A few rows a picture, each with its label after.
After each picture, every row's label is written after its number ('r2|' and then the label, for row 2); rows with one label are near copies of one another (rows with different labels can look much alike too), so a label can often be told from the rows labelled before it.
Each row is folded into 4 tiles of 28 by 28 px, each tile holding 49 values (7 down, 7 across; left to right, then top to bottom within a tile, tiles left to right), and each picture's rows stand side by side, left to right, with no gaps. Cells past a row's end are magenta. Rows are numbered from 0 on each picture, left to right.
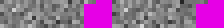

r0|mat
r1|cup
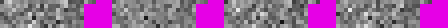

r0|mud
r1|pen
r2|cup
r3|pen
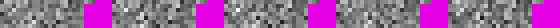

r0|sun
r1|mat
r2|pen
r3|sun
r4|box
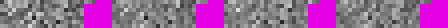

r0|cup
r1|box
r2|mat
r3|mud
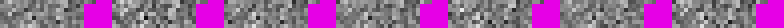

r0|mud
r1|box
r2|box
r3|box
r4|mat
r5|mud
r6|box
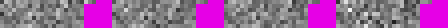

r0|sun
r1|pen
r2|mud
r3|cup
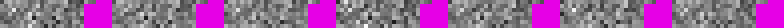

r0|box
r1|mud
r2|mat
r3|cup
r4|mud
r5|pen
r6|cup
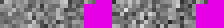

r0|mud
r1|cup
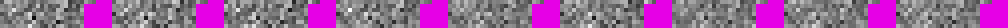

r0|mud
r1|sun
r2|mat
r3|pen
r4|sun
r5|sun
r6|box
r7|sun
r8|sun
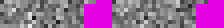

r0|box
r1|cup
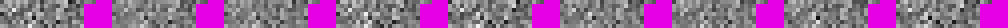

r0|cup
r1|mud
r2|sun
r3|sun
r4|mat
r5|box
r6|box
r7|box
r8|mat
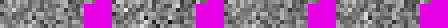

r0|cup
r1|mat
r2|sun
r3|box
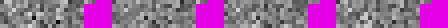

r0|mud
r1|mat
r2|pen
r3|mat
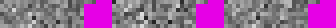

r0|pen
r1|mat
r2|mud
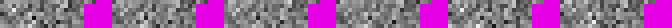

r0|pen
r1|mud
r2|mud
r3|mud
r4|pen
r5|sun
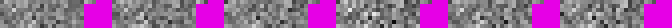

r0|sun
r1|mat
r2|mud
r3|cup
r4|box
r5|pen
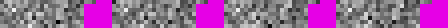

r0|cup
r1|cup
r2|pen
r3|mat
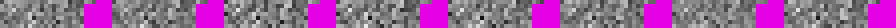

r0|box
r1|mud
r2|pen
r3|pen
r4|pen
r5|box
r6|pen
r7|mud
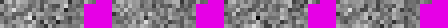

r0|mat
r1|sun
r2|mud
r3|pen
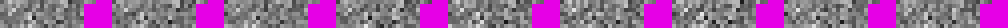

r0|box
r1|mat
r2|pen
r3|mud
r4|sun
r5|cup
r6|mat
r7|pen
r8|box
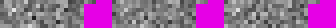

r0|mud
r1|cup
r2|cup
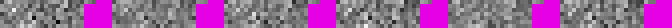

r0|pen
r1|box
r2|mat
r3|box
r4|mud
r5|box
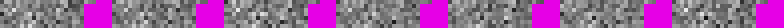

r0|sun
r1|sun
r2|cup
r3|cup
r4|mud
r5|pen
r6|cup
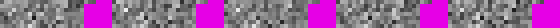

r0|mud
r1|mat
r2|pen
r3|mud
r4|mat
